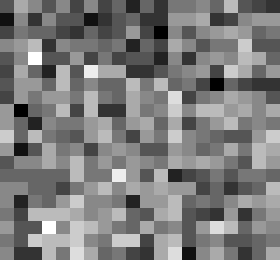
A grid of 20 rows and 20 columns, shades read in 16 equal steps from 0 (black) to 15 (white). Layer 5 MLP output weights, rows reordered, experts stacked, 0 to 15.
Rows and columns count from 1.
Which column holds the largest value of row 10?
17
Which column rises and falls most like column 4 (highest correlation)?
6
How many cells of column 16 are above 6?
12
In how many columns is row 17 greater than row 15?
8
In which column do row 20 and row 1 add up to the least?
10
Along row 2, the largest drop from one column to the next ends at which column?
16
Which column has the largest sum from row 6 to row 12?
13
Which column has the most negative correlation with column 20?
2
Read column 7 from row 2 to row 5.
1 6 7 4
